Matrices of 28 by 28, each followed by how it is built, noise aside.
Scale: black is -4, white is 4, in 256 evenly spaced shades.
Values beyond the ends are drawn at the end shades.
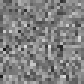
low rank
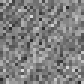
Hankel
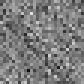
Toeplitz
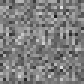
blocks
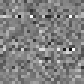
uneven rows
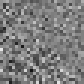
lower triangular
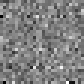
uneven rows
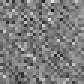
Toeplitz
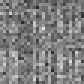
blocks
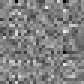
low rank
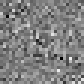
block diagonal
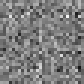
low rank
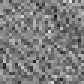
Toeplitz
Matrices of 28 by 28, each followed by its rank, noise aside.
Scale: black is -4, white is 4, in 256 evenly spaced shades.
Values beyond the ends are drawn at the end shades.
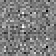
seven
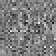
four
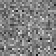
seven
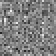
six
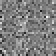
five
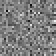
seven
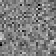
six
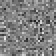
five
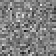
seven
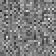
six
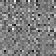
four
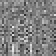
four
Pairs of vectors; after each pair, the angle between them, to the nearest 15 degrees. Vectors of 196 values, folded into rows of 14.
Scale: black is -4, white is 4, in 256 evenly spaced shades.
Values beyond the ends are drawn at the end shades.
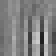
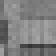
75 degrees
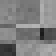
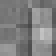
120 degrees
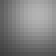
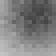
165 degrees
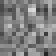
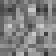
15 degrees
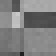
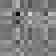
120 degrees
